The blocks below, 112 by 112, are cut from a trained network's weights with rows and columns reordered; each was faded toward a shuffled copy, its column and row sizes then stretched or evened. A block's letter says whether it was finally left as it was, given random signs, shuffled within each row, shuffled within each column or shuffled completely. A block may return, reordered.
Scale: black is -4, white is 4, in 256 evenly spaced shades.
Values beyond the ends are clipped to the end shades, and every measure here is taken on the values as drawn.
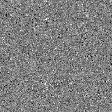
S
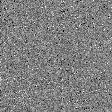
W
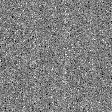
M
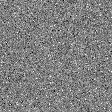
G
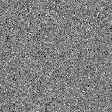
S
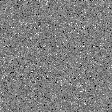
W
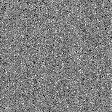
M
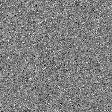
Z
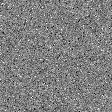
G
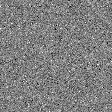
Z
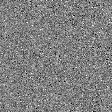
W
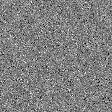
Z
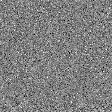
W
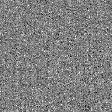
S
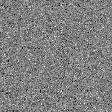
S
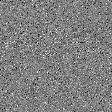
S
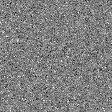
Z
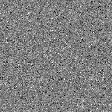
S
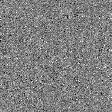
S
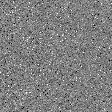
M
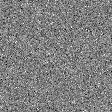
G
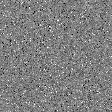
M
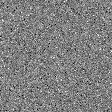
G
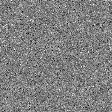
W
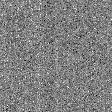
M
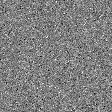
G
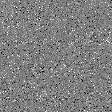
S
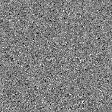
W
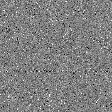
W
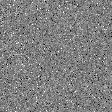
M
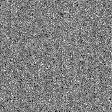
M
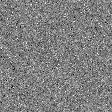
G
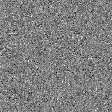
S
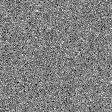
G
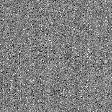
S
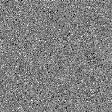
S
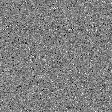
Z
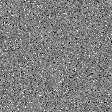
Z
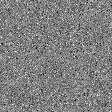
Z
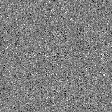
S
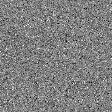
W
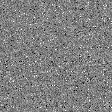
W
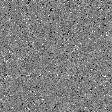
W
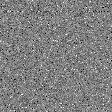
Z
